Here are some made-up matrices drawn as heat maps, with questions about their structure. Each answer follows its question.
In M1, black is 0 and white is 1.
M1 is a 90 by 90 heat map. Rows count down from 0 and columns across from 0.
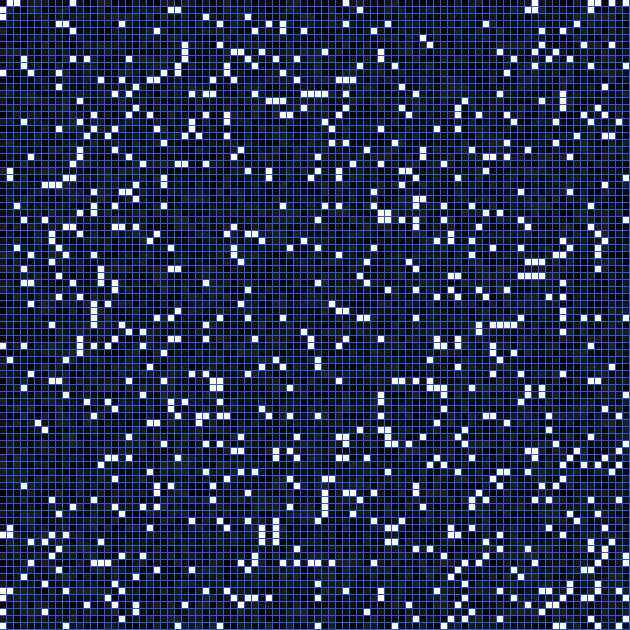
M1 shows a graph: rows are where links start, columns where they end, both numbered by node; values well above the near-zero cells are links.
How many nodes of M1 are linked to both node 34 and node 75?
5
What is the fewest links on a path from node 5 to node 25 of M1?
4
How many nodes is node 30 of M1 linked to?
6
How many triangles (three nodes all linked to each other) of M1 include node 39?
4
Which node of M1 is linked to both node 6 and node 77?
node 87
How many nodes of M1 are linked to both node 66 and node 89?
4
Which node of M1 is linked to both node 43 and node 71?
node 13
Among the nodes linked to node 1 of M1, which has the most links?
node 84
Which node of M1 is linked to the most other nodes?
node 80
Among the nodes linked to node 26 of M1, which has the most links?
node 8
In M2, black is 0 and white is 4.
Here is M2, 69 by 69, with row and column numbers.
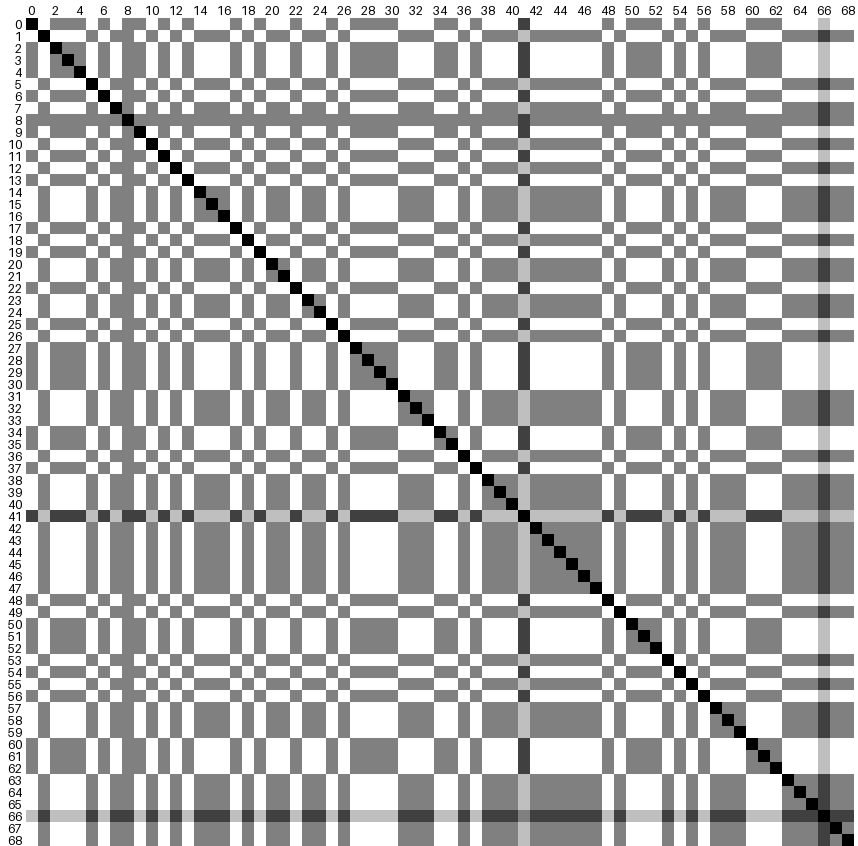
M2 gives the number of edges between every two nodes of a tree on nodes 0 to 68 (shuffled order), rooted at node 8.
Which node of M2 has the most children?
66
